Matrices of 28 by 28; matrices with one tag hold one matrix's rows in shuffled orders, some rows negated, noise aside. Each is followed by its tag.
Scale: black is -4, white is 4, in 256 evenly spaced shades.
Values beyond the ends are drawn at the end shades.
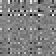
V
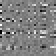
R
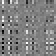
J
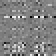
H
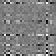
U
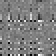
V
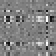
U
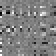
R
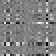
U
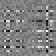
U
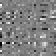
R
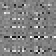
H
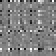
V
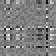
U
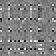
V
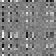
J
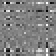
U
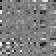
R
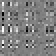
J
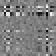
U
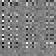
J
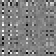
J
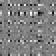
V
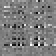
H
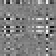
U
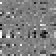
R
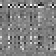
V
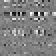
H
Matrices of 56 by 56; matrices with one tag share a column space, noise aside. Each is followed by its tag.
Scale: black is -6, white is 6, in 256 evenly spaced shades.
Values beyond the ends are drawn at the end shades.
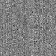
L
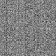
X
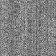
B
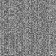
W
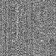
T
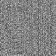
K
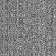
X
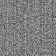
K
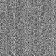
K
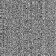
B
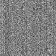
K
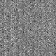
L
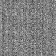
L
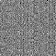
K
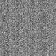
L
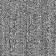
T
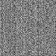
W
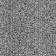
W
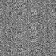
L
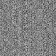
X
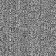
X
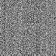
K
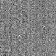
X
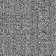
K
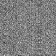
K
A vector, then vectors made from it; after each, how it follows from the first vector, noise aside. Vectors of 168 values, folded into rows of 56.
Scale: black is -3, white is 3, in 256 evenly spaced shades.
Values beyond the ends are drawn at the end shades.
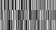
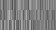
wrapped around, negated, shrunk.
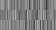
reversed, shrunk.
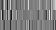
wrapped around, partly zeroed.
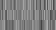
wrapped around, shrunk.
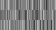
reversed, shrunk.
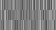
wrapped around, negated, shrunk.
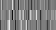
negated, partly zeroed.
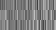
wrapped around, negated, shrunk.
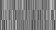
wrapped around, negated, shrunk.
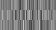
wrapped around, shrunk.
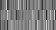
wrapped around, partly zeroed.
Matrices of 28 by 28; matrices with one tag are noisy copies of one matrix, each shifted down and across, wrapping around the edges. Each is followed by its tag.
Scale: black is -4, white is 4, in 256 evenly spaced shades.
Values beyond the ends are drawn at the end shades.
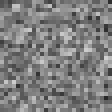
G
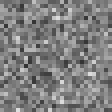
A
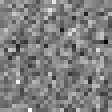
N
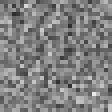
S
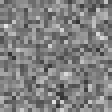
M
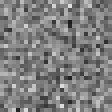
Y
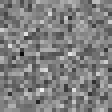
M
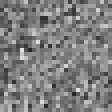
Y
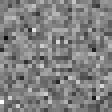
M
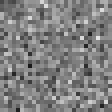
A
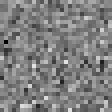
S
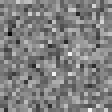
M
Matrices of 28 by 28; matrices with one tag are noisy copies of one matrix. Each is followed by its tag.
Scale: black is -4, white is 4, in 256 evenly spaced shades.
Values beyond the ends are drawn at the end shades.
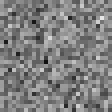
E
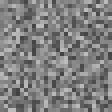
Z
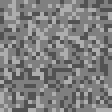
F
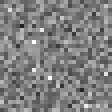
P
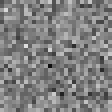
F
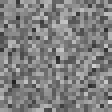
F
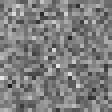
Z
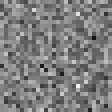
Z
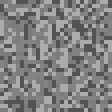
Z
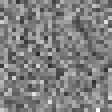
Z
